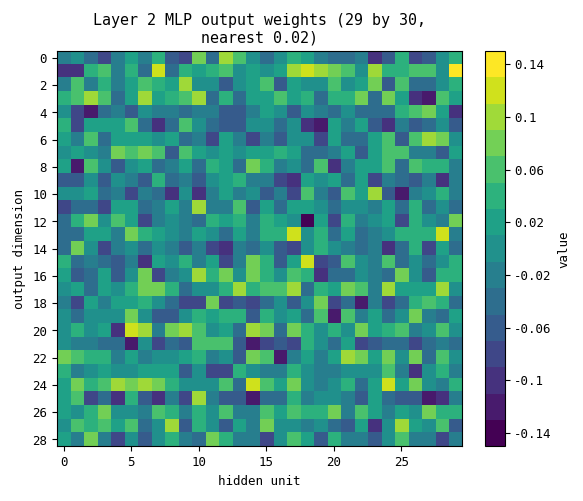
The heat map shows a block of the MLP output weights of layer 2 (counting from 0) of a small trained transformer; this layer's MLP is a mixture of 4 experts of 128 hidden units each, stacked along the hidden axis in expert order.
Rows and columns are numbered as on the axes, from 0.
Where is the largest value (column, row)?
29, 1
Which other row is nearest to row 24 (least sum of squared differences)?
7
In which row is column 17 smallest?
9
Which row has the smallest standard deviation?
26
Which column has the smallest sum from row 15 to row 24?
20
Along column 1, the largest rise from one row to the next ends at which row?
2
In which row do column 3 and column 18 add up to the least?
12
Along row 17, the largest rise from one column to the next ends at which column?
24
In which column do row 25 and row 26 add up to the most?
10
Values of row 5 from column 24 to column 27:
-0.1 -0.02 -0.06 -0.04
